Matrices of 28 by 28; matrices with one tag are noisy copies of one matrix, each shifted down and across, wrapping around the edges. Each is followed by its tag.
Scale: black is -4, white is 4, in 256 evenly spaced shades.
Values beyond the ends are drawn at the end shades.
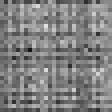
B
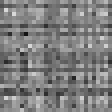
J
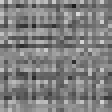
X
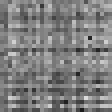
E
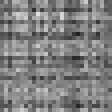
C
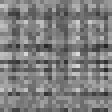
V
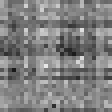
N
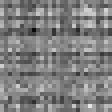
C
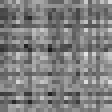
J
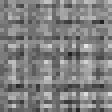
V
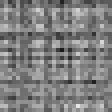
V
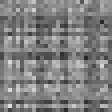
J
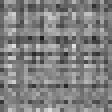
V
